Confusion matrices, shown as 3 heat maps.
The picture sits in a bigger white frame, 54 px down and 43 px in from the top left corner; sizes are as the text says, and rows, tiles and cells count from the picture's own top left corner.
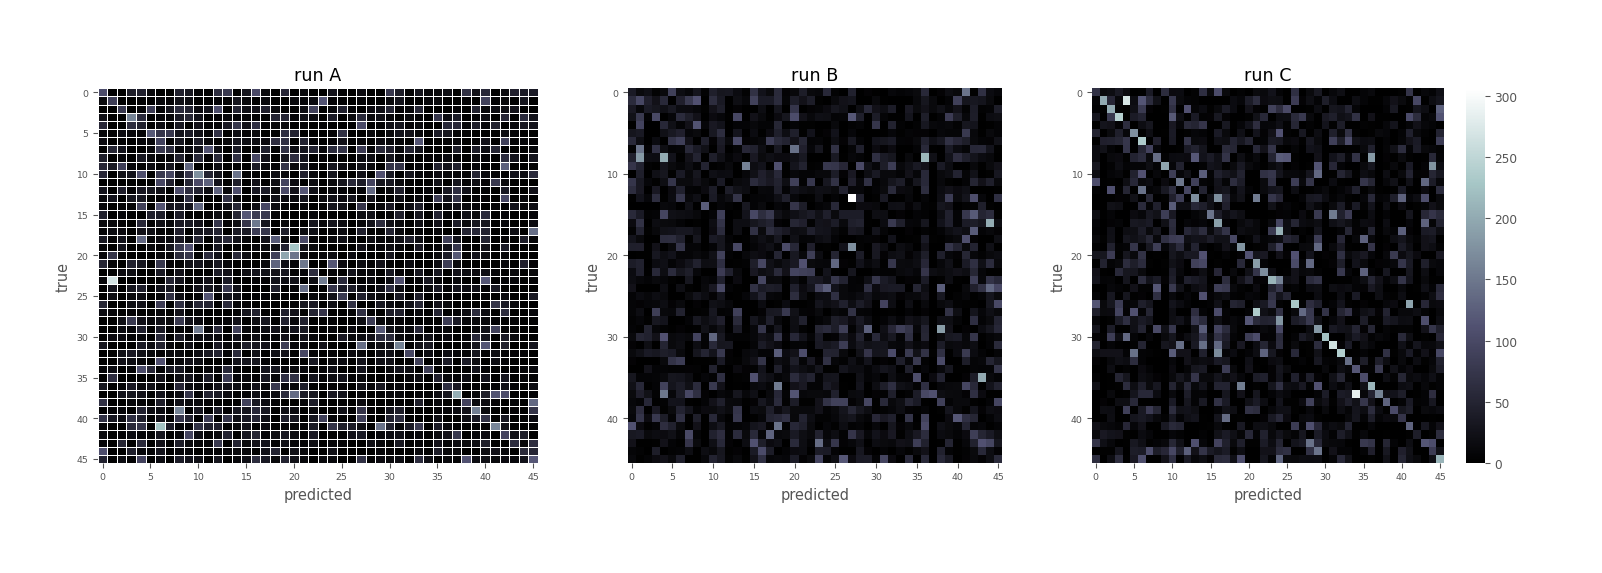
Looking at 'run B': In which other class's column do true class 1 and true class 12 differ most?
8
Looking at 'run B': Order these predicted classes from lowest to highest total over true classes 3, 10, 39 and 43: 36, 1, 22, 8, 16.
22, 8, 16, 36, 1
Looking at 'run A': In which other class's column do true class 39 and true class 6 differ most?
8
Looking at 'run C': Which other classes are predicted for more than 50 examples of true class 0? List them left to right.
9, 14, 16, 26, 41
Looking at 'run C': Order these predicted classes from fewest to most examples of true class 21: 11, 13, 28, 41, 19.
11, 41, 19, 13, 28
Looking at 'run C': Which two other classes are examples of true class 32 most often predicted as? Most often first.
16, 5
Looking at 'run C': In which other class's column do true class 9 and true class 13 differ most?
44
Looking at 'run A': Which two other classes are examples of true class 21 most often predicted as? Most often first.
18, 24
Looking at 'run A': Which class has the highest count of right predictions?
37
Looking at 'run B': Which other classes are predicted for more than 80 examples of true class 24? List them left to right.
11, 23, 38, 44, 45
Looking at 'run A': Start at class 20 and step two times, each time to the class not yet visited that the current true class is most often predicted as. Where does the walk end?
9
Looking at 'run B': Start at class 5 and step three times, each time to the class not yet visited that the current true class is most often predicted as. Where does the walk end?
4
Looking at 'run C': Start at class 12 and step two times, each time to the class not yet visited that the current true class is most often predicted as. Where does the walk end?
33
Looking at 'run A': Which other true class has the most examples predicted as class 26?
11
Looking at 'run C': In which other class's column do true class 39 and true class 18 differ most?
35
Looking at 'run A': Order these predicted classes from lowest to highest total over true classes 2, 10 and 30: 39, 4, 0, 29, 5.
0, 5, 4, 39, 29
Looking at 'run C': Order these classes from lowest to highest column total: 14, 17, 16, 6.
17, 14, 6, 16
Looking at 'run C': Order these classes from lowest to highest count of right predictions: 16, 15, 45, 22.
15, 22, 16, 45
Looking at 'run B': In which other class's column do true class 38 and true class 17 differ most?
42
